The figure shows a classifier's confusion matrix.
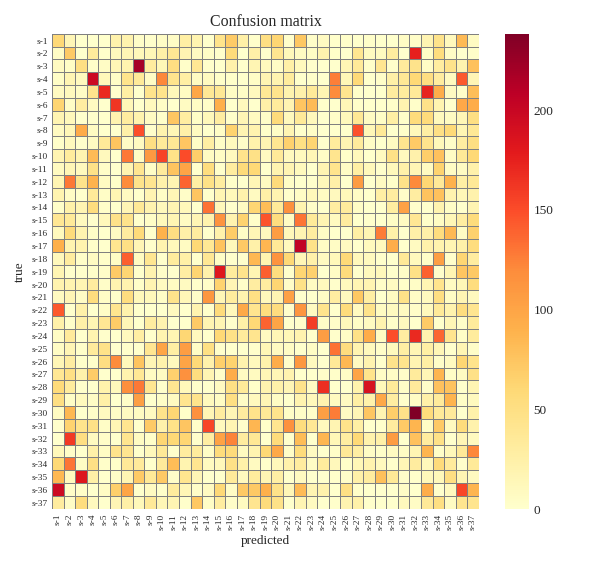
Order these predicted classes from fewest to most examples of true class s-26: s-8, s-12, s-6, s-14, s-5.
s-14, s-5, s-8, s-12, s-6
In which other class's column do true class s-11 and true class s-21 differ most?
s-12
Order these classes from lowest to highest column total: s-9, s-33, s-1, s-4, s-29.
s-29, s-9, s-4, s-1, s-33
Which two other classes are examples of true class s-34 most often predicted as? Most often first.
s-2, s-11
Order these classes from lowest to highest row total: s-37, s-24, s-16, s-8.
s-37, s-8, s-16, s-24
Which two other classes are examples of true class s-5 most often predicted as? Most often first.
s-33, s-25
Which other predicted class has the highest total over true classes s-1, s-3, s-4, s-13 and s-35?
s-8
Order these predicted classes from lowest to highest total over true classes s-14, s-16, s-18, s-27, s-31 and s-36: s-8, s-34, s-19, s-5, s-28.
s-5, s-28, s-8, s-19, s-34
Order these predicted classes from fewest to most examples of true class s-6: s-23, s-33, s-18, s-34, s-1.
s-18, s-34, s-33, s-1, s-23
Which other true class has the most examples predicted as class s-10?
s-4
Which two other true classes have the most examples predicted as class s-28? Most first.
s-24, s-30
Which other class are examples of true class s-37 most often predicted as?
s-13
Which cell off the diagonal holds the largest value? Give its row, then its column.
s-30, s-32
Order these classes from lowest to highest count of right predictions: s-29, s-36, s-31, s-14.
s-31, s-29, s-14, s-36
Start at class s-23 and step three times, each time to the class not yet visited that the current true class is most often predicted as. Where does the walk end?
s-22
